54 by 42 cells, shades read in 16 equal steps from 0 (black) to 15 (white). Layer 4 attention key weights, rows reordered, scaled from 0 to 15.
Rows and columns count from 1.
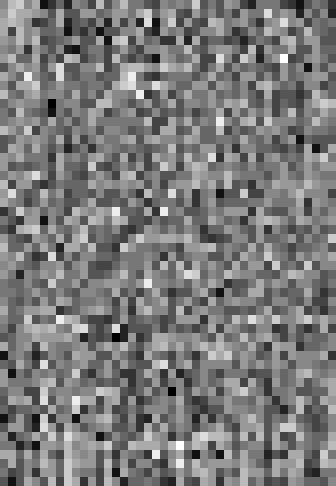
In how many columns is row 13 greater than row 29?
19
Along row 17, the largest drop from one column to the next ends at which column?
40
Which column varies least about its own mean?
30
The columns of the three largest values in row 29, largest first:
7, 34, 3
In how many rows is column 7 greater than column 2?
25
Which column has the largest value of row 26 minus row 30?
5
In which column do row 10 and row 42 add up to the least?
2
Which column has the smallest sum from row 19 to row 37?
28
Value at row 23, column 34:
9
